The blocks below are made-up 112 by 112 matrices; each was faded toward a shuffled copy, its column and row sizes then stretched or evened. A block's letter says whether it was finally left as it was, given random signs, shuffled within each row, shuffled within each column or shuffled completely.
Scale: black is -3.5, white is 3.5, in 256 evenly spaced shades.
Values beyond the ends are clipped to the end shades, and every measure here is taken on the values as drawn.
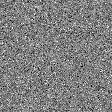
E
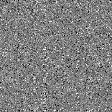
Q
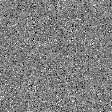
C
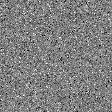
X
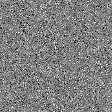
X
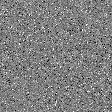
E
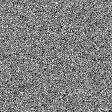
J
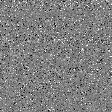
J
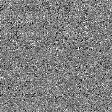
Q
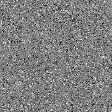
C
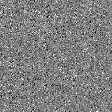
Q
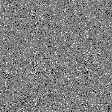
C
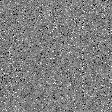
X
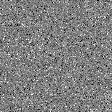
J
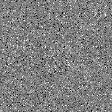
Q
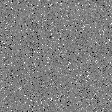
X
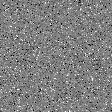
E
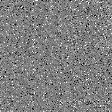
C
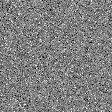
E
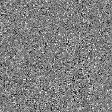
X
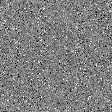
X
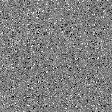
Q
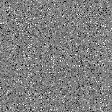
Q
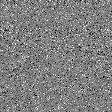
J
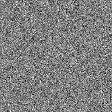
X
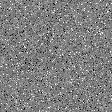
E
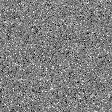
E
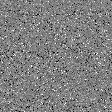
J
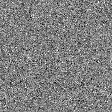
J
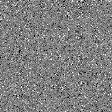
Q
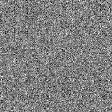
Q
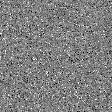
J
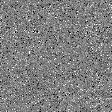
C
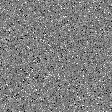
E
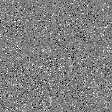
C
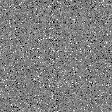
C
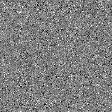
C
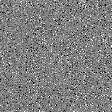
Q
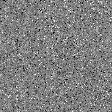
X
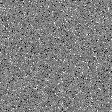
E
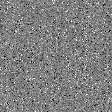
X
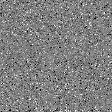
C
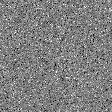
E
